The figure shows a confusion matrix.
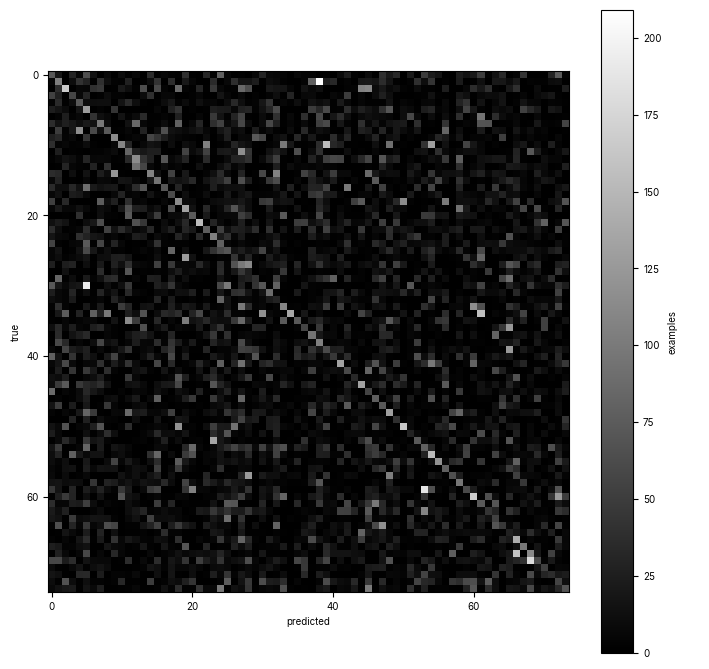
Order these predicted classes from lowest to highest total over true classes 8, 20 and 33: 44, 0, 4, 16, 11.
0, 44, 16, 11, 4
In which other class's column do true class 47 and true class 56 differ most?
42
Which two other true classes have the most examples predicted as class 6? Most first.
34, 8
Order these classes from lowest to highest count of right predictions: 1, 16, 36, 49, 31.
49, 36, 16, 31, 1
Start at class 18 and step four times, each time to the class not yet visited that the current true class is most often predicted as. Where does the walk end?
58
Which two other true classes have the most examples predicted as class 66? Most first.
68, 55
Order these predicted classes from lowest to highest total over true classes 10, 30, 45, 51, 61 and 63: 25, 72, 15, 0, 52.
52, 72, 15, 0, 25
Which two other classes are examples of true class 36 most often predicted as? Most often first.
65, 13
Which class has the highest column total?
27
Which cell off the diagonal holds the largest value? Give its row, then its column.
1, 38
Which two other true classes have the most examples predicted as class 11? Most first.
35, 48
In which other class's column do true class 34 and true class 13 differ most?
61
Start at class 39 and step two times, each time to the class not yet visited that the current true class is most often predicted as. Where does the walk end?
44
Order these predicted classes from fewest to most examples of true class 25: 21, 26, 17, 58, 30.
21, 26, 58, 30, 17
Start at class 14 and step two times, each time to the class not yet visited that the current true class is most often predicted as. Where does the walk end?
29
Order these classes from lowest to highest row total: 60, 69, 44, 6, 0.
6, 0, 44, 60, 69
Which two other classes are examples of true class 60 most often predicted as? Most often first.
72, 33
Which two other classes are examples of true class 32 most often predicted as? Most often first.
24, 54
